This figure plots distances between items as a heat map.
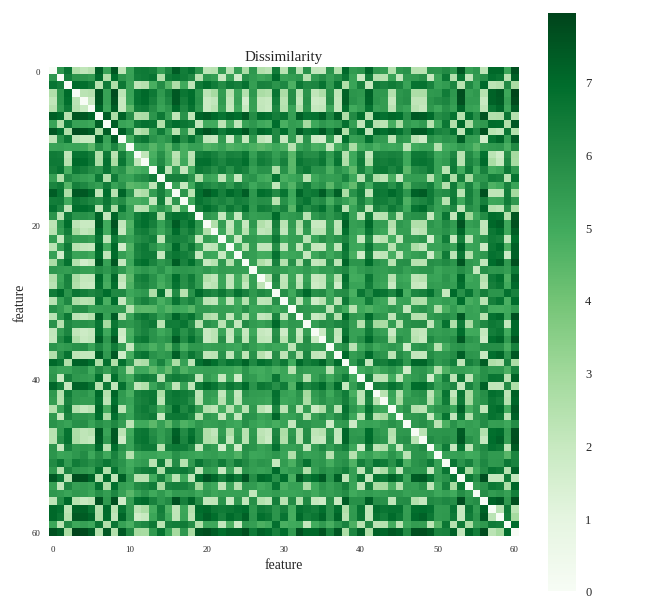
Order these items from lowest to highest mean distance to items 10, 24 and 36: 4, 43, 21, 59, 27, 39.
39, 59, 43, 27, 21, 4
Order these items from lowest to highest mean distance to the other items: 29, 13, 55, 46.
46, 55, 13, 29
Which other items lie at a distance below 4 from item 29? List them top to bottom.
13, 15, 17, 51
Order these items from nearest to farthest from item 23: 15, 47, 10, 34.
34, 47, 10, 15
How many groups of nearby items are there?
6
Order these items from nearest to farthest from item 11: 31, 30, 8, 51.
8, 31, 51, 30
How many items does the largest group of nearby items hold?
20
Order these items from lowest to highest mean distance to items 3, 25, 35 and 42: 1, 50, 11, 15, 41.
1, 50, 15, 11, 41
